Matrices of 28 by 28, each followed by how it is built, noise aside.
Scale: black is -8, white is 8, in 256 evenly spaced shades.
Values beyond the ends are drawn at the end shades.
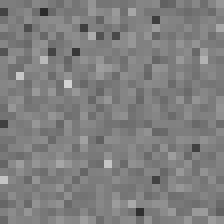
sparse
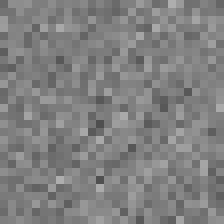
Hankel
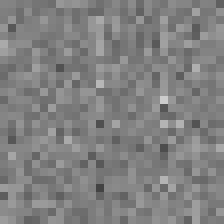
uneven columns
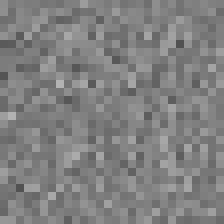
blocks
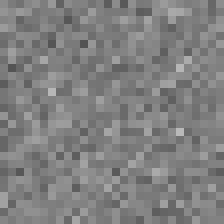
Hankel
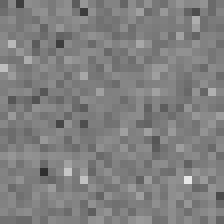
sparse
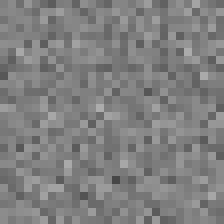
repeating columns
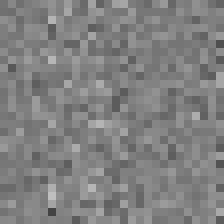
uneven columns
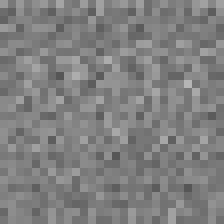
repeating columns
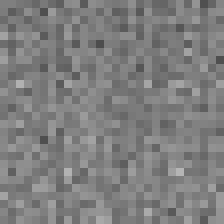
blocks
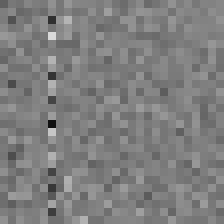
uneven columns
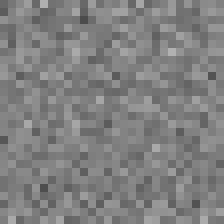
repeating columns
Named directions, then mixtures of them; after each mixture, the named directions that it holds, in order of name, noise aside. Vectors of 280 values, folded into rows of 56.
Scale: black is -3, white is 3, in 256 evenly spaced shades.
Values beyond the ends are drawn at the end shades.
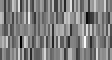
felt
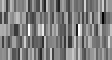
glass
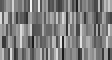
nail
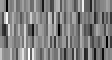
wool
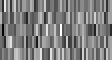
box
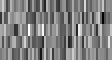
glass.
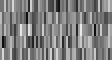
box, glass, nail.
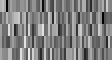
glass, wool.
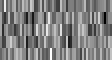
box, glass.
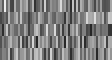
box, felt, nail.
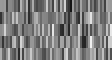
felt, glass.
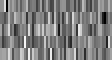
box, glass, wool.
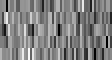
wool.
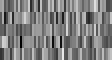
felt, nail.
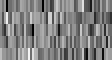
wool.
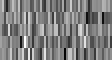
felt, glass, wool.
